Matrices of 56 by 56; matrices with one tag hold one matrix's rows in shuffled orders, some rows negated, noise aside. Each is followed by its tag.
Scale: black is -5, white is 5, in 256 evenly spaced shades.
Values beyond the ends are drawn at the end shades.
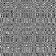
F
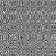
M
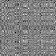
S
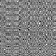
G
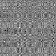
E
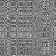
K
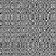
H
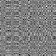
G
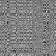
K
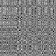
E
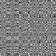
G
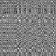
E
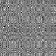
M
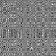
M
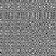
H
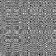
G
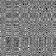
G
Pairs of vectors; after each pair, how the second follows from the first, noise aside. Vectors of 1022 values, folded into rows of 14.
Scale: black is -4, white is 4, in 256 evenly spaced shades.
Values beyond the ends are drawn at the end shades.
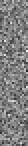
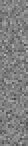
shrunk.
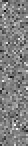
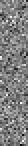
reversed.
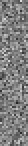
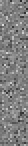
wrapped around, negated, partly zeroed.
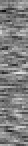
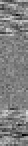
reversed, partly zeroed.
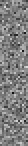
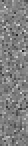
partly zeroed.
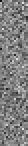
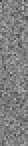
shrunk.
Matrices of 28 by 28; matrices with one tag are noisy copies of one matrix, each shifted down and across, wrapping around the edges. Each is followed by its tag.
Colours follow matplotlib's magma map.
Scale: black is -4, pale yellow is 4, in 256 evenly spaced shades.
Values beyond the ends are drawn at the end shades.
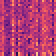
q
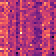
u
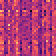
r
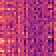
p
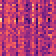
q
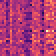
u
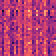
r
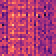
p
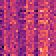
u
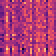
q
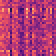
q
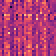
r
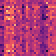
u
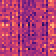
p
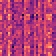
r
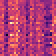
u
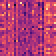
p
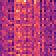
p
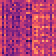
p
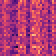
u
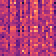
r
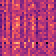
r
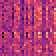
r
